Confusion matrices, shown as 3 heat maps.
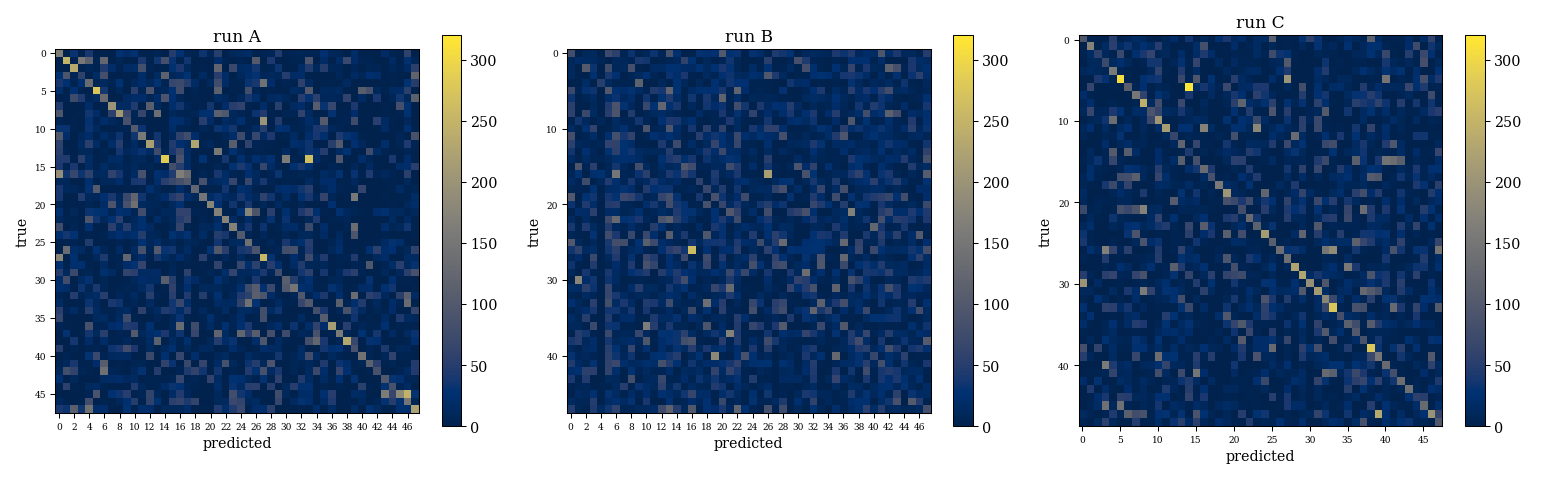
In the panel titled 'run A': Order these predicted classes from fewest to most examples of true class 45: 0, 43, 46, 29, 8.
0, 8, 29, 43, 46
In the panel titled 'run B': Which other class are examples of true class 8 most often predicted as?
42
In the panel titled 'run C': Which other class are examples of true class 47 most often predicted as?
37
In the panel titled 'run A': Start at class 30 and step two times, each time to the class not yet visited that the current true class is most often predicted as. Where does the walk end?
33
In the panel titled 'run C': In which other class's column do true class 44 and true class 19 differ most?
24
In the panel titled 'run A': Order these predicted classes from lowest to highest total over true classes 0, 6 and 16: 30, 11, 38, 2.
30, 38, 11, 2
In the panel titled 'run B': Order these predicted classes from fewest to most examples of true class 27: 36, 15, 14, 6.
14, 6, 15, 36
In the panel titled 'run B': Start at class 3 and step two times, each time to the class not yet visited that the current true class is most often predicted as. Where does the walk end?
16
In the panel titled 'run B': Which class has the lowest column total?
4
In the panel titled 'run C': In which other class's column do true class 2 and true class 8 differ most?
21
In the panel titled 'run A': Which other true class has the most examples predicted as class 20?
43
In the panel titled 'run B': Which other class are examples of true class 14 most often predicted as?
47
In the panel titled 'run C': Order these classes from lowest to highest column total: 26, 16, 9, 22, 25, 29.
26, 9, 22, 16, 25, 29
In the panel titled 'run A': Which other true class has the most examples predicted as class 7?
20
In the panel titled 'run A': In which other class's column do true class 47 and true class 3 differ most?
4
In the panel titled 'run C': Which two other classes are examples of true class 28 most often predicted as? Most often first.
35, 12
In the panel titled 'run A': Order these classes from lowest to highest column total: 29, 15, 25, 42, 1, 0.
42, 29, 1, 15, 25, 0
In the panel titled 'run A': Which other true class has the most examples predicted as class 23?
12
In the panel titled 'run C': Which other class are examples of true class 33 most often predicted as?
41
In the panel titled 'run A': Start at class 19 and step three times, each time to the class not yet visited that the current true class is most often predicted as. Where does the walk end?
27
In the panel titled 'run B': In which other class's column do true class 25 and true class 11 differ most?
10
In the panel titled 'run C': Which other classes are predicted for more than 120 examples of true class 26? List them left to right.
3, 32, 33, 47
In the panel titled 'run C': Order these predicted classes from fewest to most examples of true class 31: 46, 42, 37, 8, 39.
46, 42, 39, 37, 8
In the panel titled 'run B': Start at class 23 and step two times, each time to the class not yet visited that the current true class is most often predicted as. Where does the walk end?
19
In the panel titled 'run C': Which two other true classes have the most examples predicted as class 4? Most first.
10, 14
